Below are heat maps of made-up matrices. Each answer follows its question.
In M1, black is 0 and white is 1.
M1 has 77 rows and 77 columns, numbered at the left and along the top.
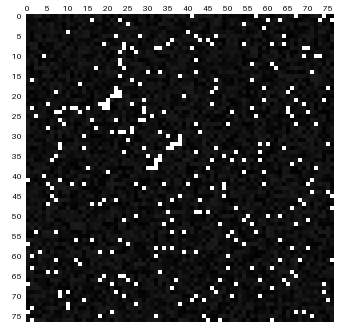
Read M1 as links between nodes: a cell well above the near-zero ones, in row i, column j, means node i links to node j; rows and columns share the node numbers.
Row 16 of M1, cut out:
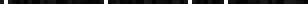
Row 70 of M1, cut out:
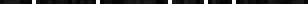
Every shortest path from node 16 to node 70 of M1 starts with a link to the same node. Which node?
node 26
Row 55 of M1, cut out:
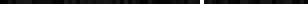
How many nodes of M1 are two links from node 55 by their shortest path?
3
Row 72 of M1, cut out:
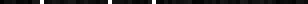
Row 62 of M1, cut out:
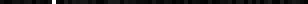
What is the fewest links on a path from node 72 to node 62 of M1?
6
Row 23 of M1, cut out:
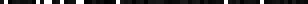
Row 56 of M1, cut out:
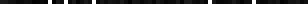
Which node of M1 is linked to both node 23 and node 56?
node 12
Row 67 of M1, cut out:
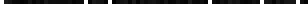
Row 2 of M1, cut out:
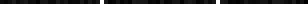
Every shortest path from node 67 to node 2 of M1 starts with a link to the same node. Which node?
node 0
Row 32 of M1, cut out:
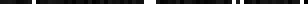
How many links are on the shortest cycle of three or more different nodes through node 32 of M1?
3
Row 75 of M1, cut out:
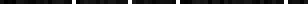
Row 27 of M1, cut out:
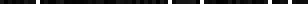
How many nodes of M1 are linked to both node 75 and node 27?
0
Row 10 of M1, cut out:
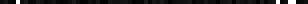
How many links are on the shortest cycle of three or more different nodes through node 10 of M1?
6
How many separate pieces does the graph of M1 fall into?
2
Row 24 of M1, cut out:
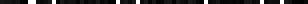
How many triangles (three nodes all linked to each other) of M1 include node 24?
2
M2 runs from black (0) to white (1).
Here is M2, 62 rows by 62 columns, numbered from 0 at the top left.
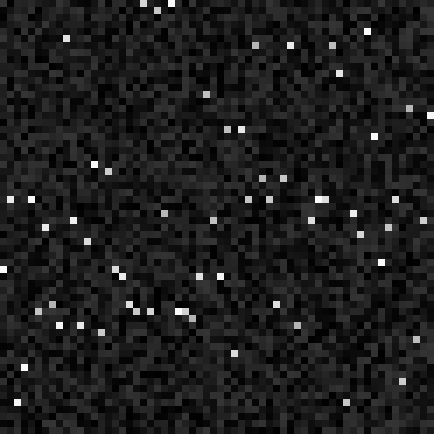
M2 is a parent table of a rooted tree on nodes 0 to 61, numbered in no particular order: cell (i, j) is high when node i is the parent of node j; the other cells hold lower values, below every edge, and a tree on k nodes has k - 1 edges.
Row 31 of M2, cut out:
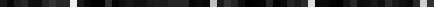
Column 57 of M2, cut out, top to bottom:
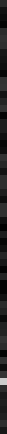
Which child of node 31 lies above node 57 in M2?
44
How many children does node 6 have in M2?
3
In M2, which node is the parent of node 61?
16
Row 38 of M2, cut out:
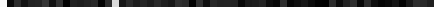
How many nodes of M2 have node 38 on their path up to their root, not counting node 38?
7
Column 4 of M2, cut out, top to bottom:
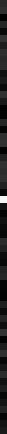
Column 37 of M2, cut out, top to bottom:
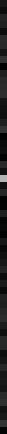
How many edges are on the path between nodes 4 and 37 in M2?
6
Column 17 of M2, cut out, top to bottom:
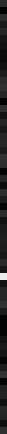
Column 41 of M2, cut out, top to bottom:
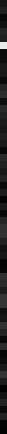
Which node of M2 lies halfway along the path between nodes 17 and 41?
18
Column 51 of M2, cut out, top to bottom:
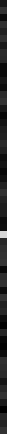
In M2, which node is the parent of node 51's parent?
50
